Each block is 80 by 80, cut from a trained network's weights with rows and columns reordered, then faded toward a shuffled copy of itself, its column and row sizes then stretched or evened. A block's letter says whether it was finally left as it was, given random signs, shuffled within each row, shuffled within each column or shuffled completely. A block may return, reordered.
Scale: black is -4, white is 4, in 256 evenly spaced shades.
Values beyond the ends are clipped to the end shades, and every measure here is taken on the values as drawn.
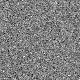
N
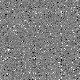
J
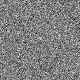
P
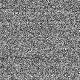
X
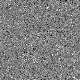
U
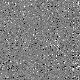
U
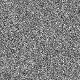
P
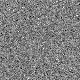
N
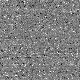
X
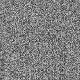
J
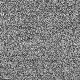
X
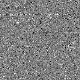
U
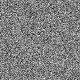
U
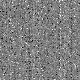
P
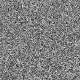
U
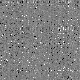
J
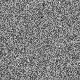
X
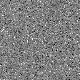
P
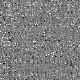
J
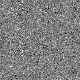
U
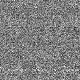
J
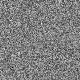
X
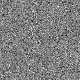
P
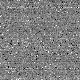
X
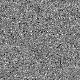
X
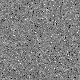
N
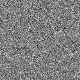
P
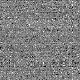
J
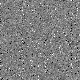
P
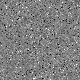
N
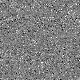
X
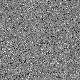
X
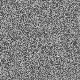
U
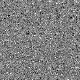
U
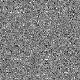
J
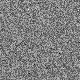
X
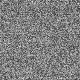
X
